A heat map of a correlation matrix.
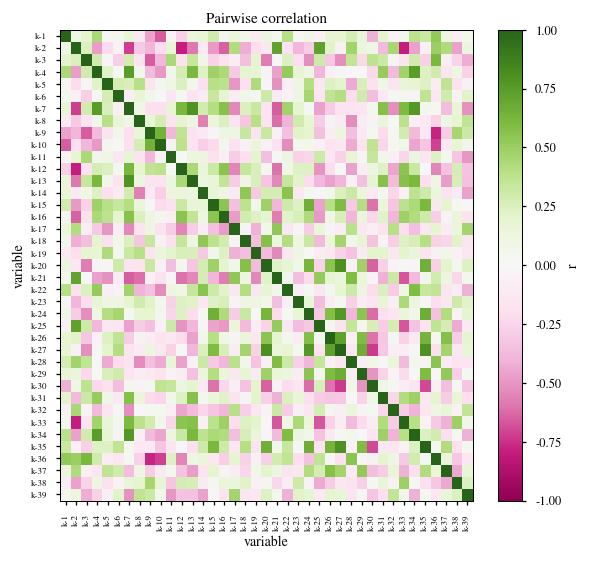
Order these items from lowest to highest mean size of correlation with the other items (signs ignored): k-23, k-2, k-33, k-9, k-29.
k-23, k-29, k-9, k-33, k-2
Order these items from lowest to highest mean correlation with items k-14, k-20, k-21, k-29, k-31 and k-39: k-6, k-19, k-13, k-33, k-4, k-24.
k-19, k-13, k-33, k-4, k-6, k-24
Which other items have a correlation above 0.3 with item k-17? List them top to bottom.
k-2, k-21, k-28, k-32, k-39
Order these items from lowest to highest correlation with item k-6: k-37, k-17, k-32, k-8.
k-17, k-32, k-8, k-37
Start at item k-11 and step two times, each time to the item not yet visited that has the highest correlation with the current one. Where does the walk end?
k-36
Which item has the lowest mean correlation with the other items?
k-30
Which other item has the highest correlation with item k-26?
k-27
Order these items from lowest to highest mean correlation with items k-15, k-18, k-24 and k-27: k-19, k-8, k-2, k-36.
k-2, k-36, k-19, k-8
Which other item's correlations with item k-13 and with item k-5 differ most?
k-37
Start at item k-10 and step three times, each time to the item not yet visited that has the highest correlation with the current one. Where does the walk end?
k-33
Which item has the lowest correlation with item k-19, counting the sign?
k-21
